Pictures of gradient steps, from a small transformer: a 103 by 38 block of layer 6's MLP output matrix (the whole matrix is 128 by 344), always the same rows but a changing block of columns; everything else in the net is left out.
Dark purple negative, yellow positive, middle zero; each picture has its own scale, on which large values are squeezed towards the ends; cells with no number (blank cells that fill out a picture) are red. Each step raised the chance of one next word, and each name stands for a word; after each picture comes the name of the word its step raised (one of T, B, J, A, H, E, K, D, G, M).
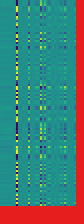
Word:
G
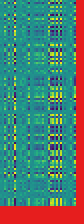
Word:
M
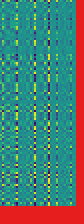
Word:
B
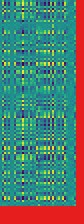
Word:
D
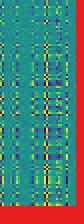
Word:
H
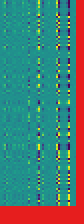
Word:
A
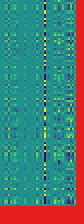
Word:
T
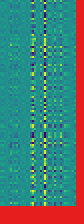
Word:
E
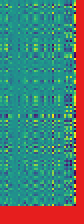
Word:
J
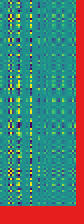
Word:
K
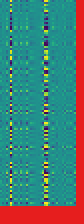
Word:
B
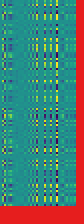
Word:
J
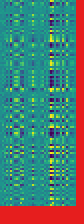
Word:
K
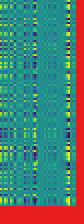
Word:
T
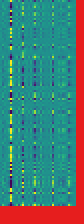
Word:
H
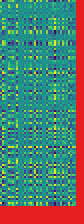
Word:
B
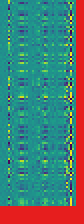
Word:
M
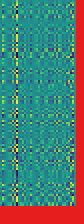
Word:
J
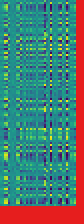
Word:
T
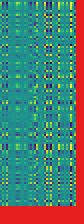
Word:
A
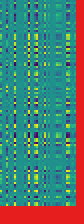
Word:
E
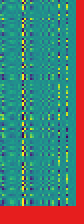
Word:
T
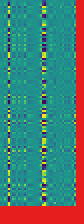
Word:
J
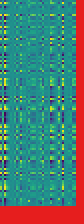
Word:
M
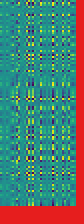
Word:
M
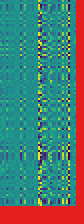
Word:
T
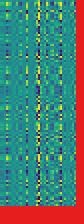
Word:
D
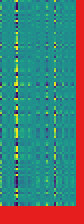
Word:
H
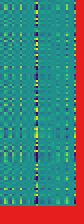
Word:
T
